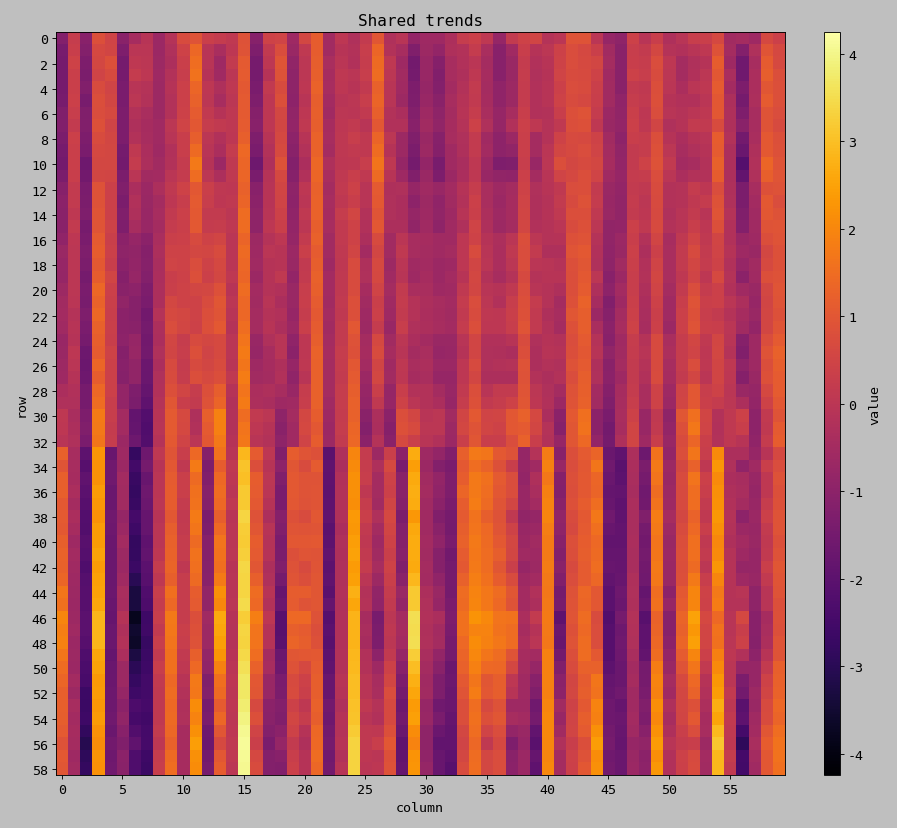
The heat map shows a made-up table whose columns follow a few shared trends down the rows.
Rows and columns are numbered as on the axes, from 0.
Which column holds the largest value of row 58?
15
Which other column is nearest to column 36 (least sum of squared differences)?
16
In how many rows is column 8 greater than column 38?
26
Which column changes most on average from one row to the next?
56
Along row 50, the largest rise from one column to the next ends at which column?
3
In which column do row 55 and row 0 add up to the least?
2
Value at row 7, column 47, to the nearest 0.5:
0.5
